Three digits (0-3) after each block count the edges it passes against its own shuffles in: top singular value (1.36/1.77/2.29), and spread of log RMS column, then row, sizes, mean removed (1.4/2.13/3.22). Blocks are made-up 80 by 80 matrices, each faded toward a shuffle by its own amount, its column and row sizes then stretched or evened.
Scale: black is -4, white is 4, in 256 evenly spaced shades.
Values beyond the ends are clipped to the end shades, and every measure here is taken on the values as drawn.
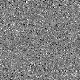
1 0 1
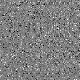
2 0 1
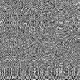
3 0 2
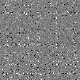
1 1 2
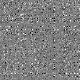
1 2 2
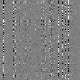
3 3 1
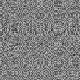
3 0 1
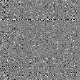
1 2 2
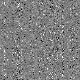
0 2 0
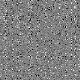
2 2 1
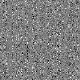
1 2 0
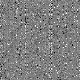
2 2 0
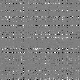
2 2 3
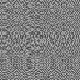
3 0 2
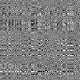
3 1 3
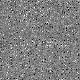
1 1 0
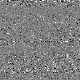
1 1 2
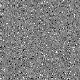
2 1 0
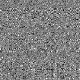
2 0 2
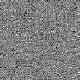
2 1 1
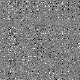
0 2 2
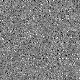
1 0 1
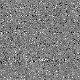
0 1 2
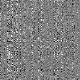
2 3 1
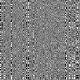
3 3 1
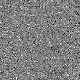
2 0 1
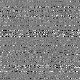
2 0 3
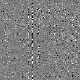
2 2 1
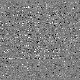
1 1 2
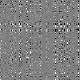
3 3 2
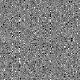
2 2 0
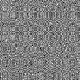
3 0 0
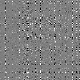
3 3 2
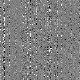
2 3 0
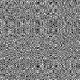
3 1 1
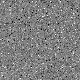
0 0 0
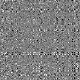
3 2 2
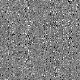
1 2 1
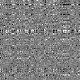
3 1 2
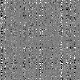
2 3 2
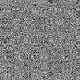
2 0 1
